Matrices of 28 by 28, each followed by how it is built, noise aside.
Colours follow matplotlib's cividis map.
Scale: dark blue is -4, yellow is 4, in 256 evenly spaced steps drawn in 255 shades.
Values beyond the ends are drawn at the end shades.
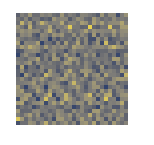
repeating columns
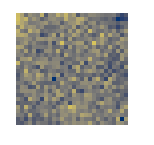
smooth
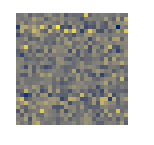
uneven rows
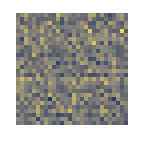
repeating columns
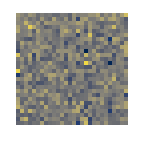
uneven columns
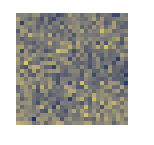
smooth
